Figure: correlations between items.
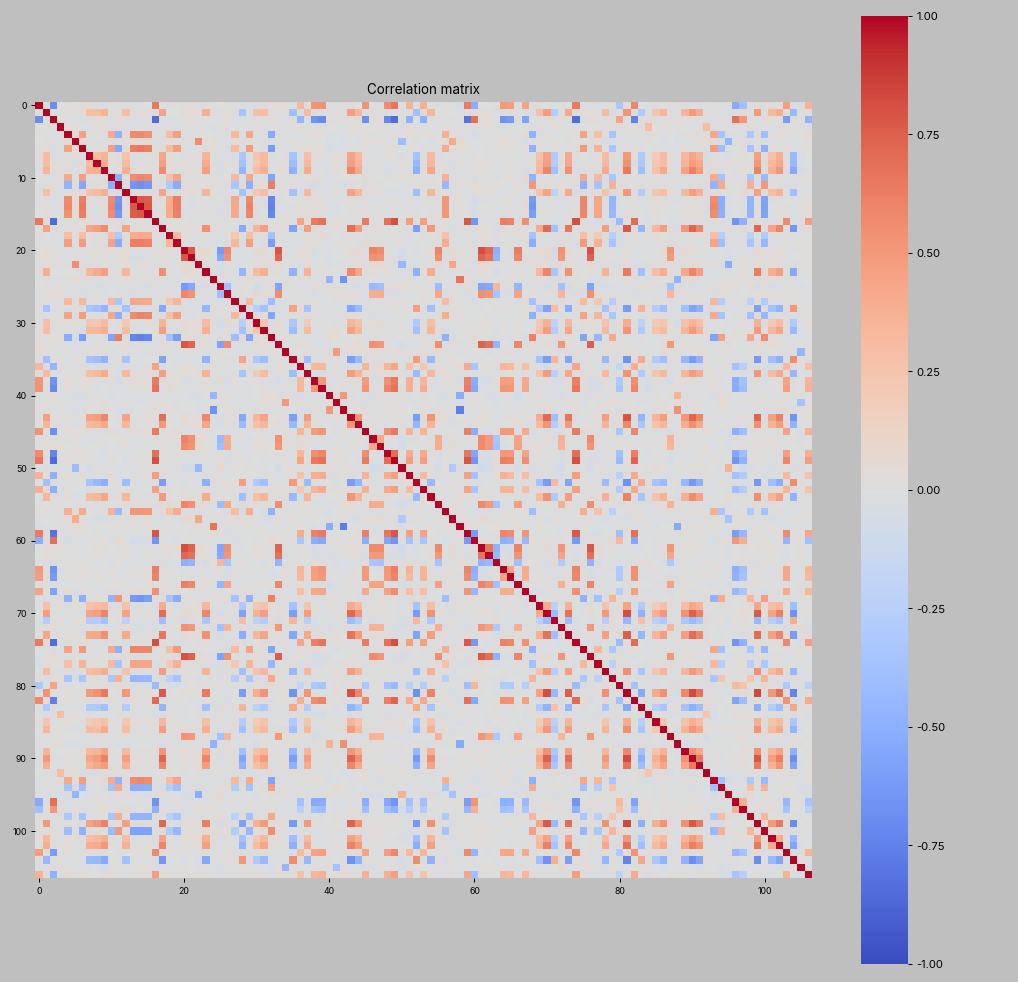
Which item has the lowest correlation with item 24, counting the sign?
42
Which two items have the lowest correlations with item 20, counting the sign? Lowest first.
25, 63
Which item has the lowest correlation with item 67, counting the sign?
2
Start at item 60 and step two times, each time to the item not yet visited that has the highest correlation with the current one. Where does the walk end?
96
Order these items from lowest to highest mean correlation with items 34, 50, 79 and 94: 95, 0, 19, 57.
19, 57, 0, 95
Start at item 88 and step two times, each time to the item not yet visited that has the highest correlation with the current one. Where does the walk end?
40
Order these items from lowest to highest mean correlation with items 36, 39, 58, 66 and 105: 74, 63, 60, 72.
60, 63, 72, 74
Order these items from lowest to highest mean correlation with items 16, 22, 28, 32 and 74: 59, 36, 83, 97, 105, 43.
97, 43, 105, 83, 36, 59
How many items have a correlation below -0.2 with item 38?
5
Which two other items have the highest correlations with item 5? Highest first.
22, 57
